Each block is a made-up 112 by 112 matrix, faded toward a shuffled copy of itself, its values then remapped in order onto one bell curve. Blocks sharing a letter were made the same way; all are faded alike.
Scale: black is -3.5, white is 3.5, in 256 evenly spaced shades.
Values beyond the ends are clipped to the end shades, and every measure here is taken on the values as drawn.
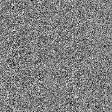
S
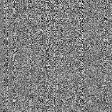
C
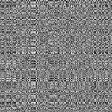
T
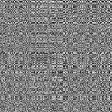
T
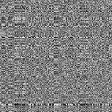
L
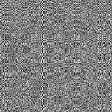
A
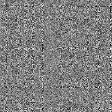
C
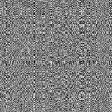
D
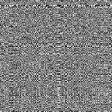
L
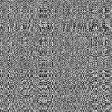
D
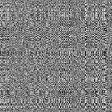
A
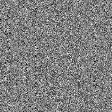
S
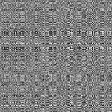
T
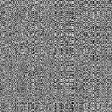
A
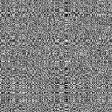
L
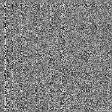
C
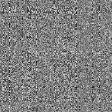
C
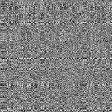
L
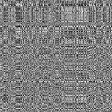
T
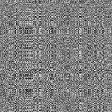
D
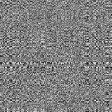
L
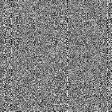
C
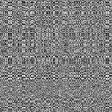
T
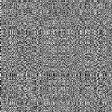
D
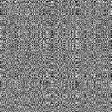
D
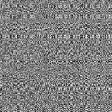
L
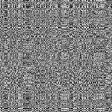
L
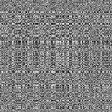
T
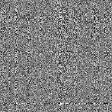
C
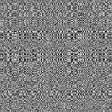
T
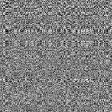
L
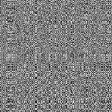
D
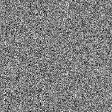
S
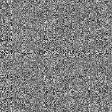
C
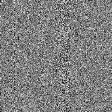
S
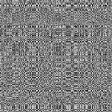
T
